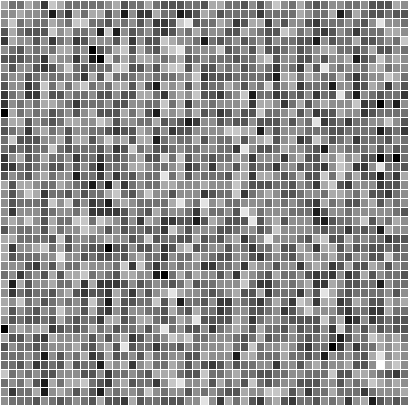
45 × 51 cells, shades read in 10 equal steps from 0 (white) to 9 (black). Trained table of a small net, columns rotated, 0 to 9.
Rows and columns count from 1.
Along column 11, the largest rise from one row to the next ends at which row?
32
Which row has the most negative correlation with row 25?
33
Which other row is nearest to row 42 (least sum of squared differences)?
21
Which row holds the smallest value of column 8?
29
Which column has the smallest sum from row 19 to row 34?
8
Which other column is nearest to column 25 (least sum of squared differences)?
18
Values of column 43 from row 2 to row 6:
8 5 4 5 5
